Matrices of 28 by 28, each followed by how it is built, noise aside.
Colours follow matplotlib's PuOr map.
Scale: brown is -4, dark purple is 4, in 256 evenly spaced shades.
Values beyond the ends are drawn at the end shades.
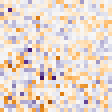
lower triangular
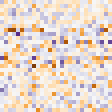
uneven rows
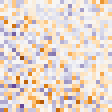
lower triangular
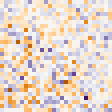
lower triangular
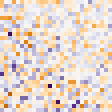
lower triangular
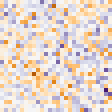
Toeplitz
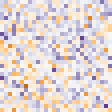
Toeplitz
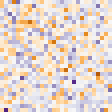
noise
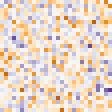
Toeplitz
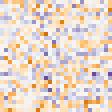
blocks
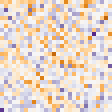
Toeplitz
